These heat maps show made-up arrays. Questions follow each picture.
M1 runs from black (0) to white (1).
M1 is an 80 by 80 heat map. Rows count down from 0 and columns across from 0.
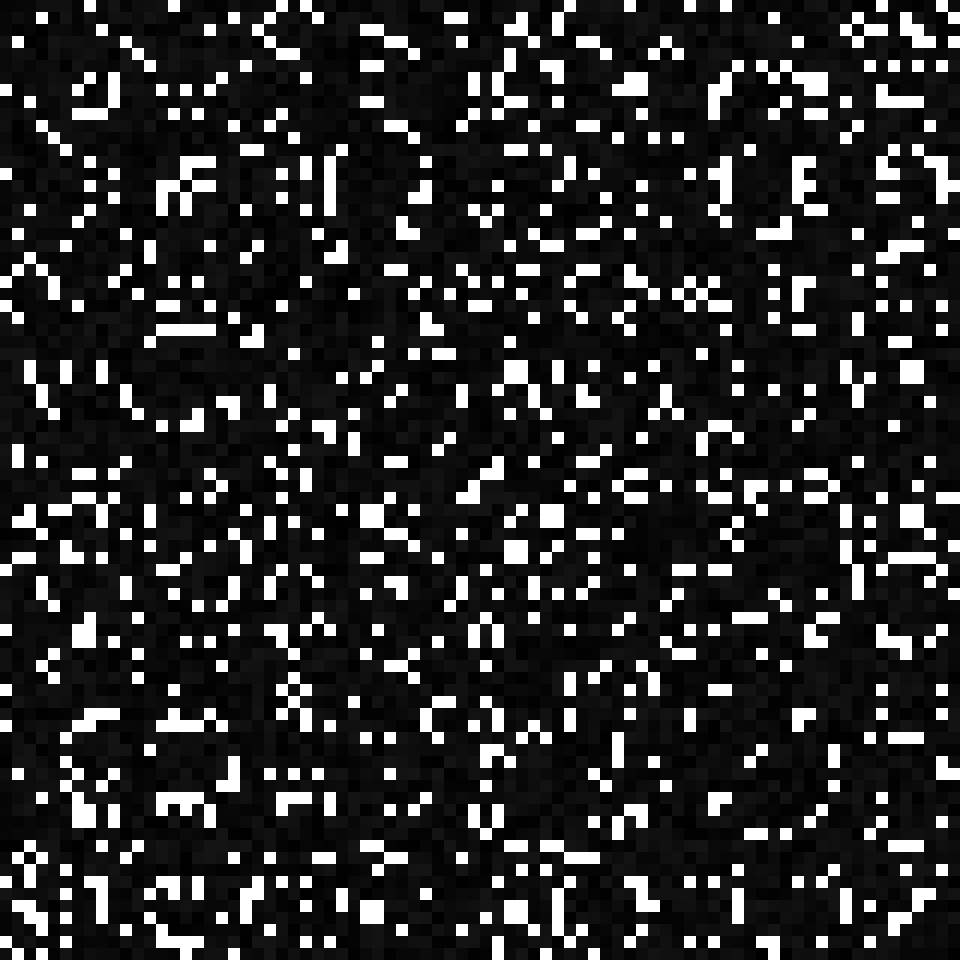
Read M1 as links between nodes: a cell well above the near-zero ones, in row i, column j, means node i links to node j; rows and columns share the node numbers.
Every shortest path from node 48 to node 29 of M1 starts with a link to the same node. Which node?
node 19
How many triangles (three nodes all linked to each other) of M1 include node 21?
7
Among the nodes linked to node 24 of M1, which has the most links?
node 43
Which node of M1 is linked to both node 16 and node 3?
node 66
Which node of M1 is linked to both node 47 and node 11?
node 56
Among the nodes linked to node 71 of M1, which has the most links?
node 49
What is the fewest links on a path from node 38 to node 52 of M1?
2
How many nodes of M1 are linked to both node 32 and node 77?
7
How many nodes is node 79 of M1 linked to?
8
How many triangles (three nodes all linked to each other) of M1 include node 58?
5
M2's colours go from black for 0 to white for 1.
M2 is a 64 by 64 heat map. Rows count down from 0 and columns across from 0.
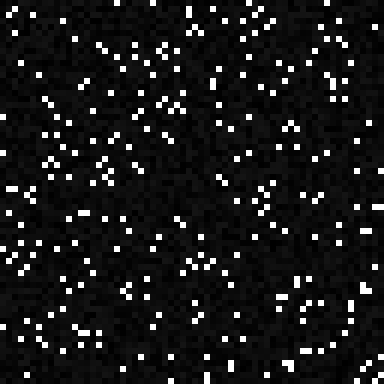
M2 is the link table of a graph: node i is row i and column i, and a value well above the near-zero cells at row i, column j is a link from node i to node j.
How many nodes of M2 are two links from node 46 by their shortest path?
5
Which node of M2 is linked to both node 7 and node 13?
node 57
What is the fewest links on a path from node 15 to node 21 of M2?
5
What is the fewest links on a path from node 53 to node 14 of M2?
7
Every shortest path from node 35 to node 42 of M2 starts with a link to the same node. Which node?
node 1
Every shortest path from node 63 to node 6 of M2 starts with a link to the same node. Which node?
node 28
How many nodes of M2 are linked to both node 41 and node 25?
1
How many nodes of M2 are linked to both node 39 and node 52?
2
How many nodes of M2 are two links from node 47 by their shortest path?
8
